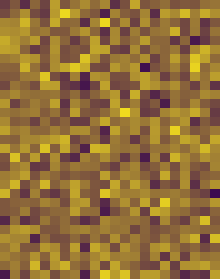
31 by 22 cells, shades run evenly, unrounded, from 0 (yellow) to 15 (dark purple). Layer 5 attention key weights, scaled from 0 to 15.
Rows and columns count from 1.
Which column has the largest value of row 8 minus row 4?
15
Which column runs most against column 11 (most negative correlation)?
9
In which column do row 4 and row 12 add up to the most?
11
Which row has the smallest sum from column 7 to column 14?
8
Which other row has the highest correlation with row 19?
24
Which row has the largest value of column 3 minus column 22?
31
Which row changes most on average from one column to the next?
18
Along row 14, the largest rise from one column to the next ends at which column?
20
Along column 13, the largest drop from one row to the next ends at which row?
13
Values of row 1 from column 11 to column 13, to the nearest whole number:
6 12 10
